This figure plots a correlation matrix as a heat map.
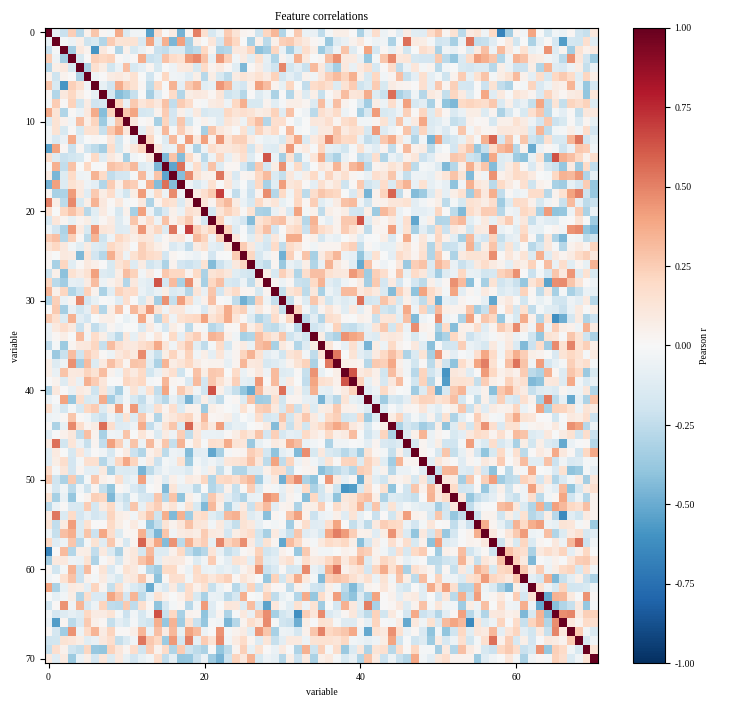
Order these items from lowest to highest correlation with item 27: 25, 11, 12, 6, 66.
25, 12, 66, 11, 6
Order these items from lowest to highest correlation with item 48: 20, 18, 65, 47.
18, 65, 20, 47
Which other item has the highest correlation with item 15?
17
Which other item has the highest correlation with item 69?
63
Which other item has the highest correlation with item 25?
57
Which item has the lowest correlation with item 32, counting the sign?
65
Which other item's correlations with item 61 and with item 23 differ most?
56
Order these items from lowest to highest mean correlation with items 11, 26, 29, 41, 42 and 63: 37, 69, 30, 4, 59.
30, 4, 59, 69, 37
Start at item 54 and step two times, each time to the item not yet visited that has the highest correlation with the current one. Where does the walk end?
46
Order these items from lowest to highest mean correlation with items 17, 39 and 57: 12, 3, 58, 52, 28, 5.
52, 28, 58, 5, 3, 12
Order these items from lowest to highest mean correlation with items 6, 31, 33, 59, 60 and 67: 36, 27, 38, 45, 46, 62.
62, 46, 38, 45, 36, 27
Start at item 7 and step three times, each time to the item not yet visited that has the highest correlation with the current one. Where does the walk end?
22
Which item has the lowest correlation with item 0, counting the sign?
58
